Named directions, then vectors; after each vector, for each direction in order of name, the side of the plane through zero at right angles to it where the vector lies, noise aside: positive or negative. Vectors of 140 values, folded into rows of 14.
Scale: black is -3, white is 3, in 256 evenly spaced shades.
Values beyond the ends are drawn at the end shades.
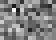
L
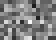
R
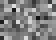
negative, positive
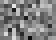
negative, negative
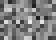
negative, positive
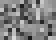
negative, negative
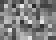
positive, positive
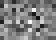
negative, positive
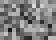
negative, negative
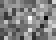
negative, positive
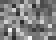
positive, positive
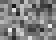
positive, positive
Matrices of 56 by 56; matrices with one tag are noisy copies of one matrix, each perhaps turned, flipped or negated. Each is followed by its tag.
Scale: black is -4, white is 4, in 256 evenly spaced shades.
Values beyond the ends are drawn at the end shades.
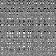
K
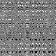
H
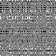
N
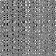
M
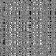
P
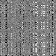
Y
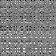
M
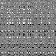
K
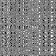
H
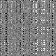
Y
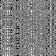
N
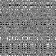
N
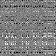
Y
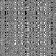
P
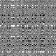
P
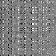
K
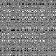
P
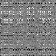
Y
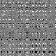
H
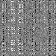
Y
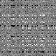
P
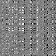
K
